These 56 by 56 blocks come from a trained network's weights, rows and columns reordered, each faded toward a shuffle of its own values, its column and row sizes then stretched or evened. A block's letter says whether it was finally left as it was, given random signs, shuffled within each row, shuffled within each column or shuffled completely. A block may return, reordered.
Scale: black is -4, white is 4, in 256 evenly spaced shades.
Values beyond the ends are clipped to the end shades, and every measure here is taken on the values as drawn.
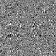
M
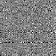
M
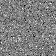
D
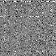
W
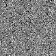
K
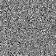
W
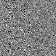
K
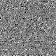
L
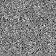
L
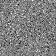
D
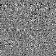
W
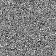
L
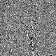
K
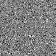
L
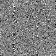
K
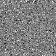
L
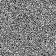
D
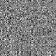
M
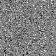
K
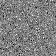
D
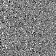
K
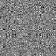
M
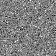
D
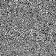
L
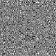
M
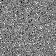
D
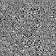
M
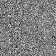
K
